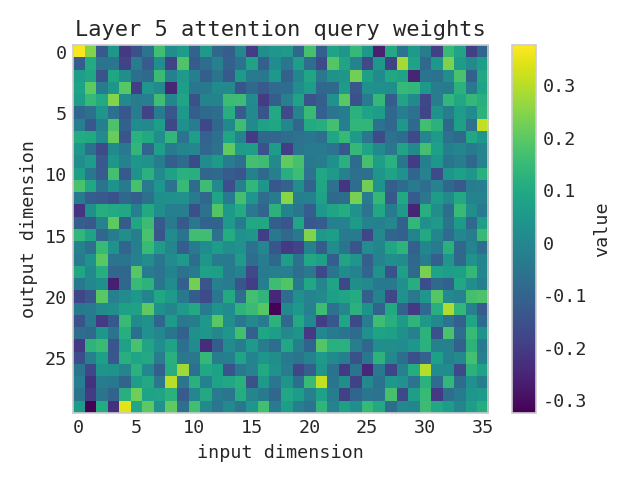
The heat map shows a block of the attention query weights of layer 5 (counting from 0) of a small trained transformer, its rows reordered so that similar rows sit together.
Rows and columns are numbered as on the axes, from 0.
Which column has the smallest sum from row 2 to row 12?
29
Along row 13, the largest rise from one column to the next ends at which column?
30
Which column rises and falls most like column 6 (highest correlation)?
10
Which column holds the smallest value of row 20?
17
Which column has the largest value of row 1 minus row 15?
28
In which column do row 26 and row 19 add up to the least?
23
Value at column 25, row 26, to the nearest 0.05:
-0.25
